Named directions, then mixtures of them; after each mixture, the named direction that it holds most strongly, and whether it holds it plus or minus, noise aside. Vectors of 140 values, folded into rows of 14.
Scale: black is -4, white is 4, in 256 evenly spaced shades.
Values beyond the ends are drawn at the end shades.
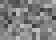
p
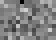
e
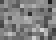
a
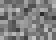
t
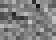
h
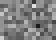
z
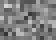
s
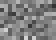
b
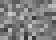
b, minus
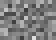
b, plus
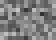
t, plus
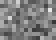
a, minus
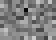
b, plus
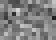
p, plus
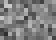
s, plus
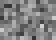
s, minus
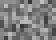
a, plus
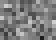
s, plus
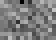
e, plus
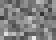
t, plus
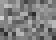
s, plus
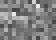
h, minus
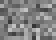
p, plus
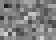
s, minus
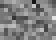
h, plus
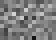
b, minus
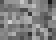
a, plus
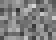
t, minus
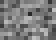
a, plus
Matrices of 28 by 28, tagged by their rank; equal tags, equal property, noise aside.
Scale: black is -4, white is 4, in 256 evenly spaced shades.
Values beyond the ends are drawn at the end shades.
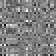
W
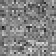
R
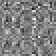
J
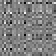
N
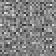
R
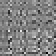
W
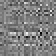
W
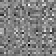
J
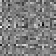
J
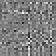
J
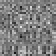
W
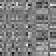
W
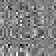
J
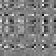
N
